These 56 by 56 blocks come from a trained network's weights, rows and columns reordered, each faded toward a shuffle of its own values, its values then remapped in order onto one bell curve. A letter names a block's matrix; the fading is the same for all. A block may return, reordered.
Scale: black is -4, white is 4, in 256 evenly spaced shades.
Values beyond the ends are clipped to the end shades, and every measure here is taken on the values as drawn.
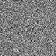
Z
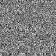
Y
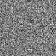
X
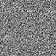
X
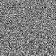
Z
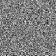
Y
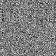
Y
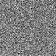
X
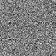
Z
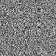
X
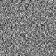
Z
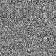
Z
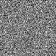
X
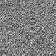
Z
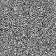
Z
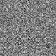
X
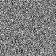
X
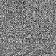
Z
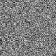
Y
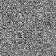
Y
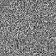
Y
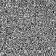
X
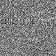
Y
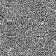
X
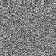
Y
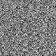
Y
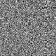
X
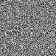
Z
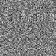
X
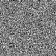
Y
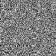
Y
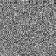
Z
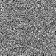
X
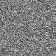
X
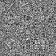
X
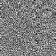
Z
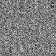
X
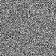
X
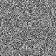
X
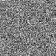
X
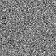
Y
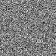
X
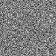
Z
